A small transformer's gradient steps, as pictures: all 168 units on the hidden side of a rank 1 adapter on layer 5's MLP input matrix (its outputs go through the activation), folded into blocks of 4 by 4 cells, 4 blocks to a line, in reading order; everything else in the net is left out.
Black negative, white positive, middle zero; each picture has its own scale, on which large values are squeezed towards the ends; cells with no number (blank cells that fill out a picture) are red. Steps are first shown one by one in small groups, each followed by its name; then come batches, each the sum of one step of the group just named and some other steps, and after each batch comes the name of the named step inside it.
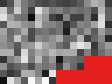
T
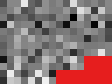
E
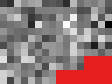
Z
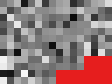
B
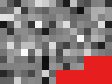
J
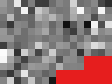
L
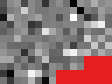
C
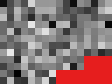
T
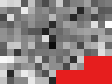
B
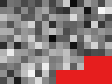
L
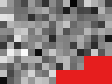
T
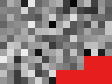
L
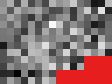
E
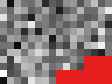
T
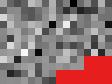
J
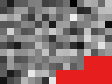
C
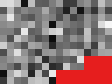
T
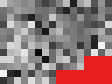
E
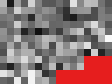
T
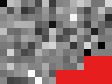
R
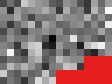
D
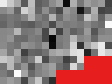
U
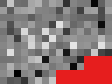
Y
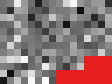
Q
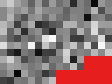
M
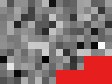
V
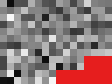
V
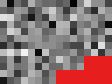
V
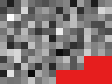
D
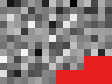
M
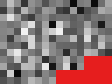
Y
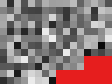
Q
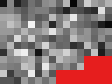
R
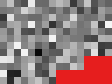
M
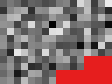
V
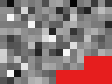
M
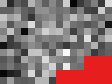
D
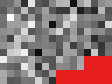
R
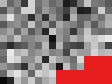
U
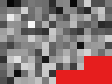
V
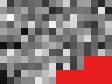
R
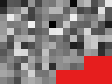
R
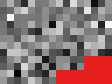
Y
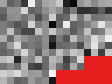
U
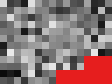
Y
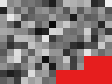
V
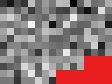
R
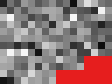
R
